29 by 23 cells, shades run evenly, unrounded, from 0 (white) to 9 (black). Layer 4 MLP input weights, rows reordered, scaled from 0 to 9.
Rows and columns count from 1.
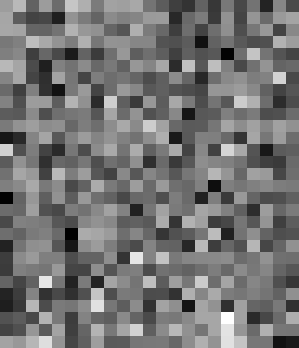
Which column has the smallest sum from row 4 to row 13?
9
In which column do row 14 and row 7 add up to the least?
2
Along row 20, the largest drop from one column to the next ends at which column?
7
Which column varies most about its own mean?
18
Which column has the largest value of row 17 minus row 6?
1
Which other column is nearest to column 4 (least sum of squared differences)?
12
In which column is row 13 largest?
21
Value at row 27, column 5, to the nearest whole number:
5
